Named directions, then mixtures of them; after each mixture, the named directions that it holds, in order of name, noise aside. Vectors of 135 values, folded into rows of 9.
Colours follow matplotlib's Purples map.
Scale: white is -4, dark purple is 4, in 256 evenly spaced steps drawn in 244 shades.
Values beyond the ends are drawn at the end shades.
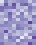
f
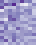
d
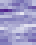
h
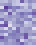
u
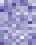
f, h.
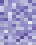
f.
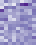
d.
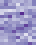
f, h.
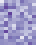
f, u.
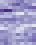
h.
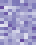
u.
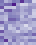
d, h.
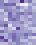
d, u.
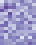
f, u.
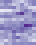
h.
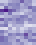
h, u.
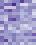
d, h.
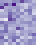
d, f.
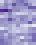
f, h.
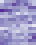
f, h.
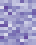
u.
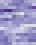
h.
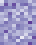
f.
